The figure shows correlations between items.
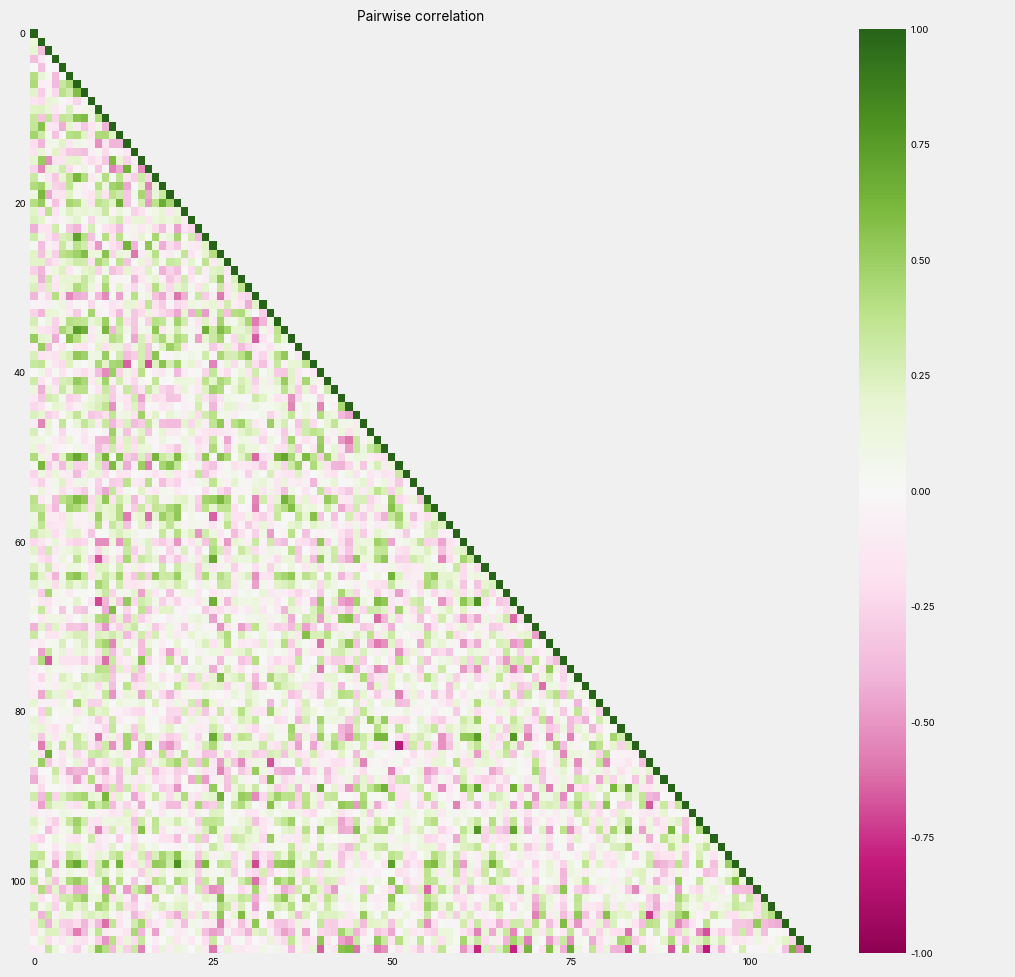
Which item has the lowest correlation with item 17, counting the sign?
106
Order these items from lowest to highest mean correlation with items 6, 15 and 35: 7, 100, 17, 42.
42, 100, 7, 17
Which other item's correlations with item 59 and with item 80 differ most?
91
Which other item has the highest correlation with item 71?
38
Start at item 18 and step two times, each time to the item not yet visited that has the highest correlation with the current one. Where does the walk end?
98
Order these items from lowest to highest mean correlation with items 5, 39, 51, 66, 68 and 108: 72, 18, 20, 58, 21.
72, 21, 58, 20, 18
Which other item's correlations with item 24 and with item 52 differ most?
6
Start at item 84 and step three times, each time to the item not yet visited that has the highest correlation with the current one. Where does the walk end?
25
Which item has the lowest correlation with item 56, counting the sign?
31
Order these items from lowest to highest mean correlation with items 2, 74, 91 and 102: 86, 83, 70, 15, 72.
86, 70, 15, 83, 72
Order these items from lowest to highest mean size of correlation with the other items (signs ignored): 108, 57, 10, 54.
54, 57, 108, 10
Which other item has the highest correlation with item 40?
89
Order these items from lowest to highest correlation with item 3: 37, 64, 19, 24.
64, 24, 19, 37
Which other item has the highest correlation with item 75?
108
